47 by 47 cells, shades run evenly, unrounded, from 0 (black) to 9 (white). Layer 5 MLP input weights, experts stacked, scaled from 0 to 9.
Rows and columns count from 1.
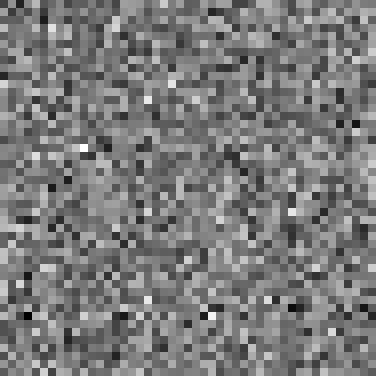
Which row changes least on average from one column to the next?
41
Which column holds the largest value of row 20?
5
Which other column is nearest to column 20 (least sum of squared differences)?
36
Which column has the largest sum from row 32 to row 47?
27
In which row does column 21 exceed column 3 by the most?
1
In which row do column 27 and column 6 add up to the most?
40
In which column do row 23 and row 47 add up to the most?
18
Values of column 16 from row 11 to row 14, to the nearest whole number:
2 5 6 6
